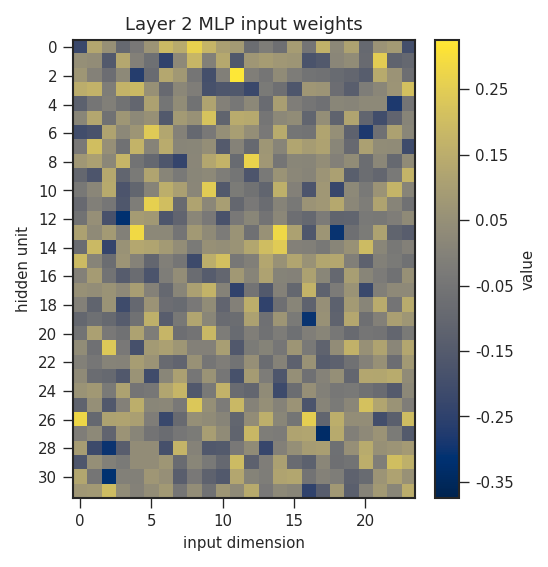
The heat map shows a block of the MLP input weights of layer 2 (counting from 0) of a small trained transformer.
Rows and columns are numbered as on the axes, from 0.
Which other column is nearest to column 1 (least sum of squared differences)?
13
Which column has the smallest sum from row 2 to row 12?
20
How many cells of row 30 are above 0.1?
5
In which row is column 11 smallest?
17
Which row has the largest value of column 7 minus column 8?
24
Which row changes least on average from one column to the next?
22
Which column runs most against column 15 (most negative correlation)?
23
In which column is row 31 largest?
2
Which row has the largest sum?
14
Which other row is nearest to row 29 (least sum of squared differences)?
25
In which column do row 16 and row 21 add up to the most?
19
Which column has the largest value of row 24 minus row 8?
7
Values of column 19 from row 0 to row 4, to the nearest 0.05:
0.1 0.05 -0.1 -0.15 0
